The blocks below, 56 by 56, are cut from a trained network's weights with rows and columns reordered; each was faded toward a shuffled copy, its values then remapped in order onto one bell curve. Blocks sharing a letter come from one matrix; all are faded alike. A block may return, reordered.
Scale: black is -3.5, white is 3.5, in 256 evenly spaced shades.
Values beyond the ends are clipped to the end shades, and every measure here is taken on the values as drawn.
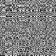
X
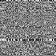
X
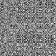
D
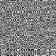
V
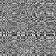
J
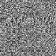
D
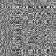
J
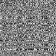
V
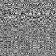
V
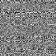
V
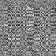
J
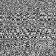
V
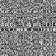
J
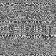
V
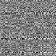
V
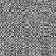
J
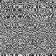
V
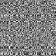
J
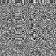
J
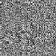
D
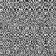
J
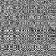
J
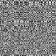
X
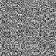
D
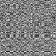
J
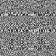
V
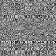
V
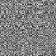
J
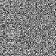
D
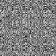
D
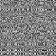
X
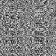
D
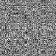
D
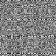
X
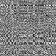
J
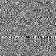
V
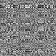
X
